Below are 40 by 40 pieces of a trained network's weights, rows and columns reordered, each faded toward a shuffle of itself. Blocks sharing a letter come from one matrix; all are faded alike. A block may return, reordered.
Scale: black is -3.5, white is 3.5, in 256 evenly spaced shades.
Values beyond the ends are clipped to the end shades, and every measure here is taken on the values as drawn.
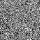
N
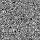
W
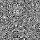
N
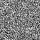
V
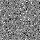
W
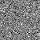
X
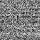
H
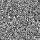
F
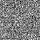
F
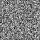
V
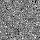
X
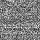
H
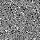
W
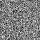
V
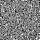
X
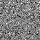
X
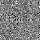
N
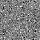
W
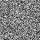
V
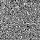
X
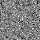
W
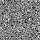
X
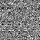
H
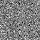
X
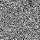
F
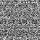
H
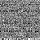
H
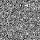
F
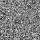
F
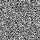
V
